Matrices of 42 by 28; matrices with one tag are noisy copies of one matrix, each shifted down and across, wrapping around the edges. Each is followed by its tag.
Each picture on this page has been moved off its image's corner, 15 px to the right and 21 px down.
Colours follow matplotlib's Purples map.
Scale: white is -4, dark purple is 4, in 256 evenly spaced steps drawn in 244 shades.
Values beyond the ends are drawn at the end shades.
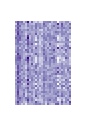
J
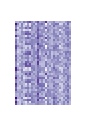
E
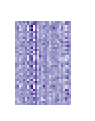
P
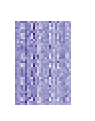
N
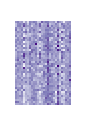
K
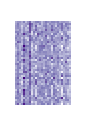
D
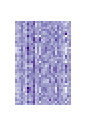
D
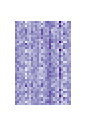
K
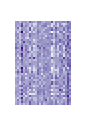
J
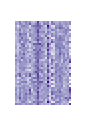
K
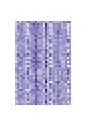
K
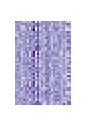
P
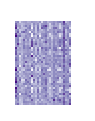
N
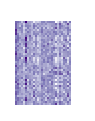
J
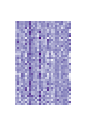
J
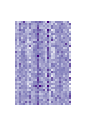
K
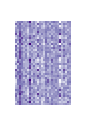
J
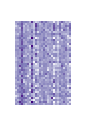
K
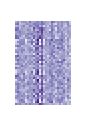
P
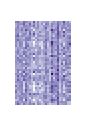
D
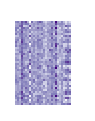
E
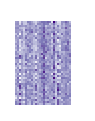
K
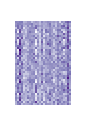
N
